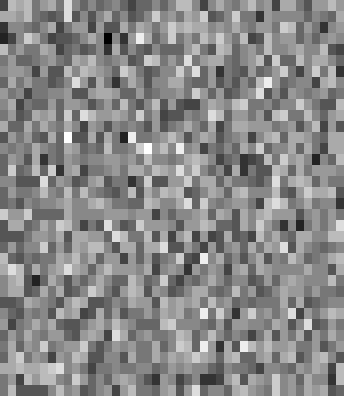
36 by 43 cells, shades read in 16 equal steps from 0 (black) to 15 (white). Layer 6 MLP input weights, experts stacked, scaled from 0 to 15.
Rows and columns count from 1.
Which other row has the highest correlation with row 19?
17
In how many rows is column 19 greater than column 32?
22
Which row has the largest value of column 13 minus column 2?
30
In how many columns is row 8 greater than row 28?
17
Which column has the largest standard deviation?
26
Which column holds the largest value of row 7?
25
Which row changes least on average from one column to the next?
34
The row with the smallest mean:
5
